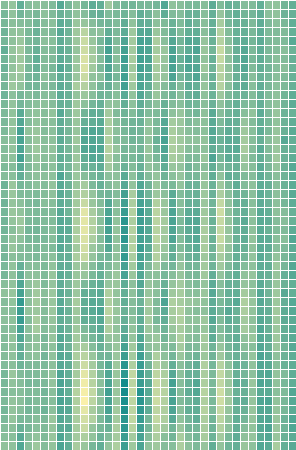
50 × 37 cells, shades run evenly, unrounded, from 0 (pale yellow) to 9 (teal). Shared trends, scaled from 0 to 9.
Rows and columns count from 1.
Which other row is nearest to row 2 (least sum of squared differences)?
12
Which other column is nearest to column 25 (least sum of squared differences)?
24
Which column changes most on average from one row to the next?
11
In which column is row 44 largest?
16
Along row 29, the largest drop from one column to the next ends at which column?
17
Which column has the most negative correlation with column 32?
34
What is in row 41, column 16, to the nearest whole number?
8
